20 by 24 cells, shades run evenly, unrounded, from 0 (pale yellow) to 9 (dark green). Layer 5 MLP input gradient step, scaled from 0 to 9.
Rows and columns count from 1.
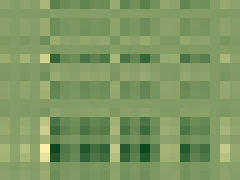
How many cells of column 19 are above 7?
2
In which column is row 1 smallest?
5
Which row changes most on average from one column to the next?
17
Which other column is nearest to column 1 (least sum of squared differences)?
18
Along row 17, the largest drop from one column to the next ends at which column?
12
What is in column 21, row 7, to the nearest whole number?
6
